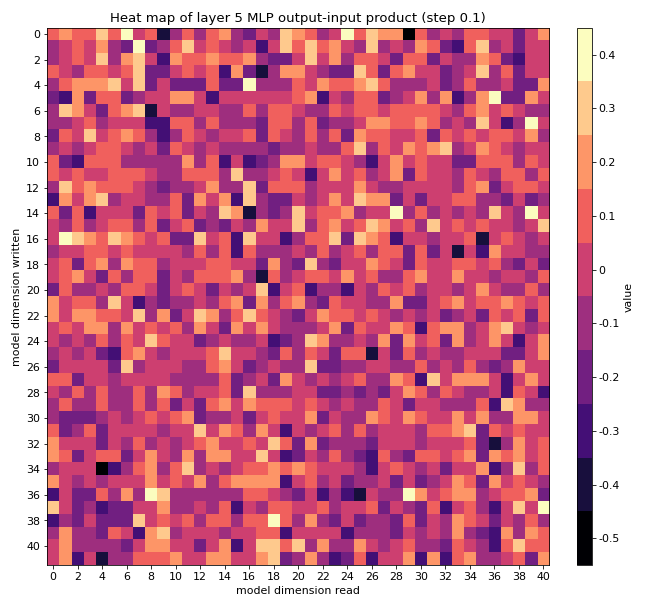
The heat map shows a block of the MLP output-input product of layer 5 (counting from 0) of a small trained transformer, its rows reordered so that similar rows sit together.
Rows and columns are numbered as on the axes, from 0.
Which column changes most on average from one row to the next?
16
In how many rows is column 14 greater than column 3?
21
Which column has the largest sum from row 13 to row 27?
6
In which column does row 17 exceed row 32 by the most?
36
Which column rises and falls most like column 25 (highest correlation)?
3
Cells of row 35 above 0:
14
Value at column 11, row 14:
-0.2
